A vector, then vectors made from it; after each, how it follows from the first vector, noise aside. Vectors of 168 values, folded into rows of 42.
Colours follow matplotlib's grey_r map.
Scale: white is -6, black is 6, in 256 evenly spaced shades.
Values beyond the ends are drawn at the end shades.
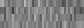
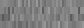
reversed, shrunk.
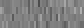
negated, partly zeroed.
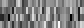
reversed, scaled up.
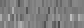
reversed, negated, partly zeroed.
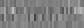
negated, partly zeroed.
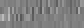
reversed, negated, partly zeroed.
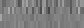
reversed, negated, partly zeroed.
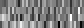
reversed, negated, scaled up.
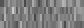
negated.
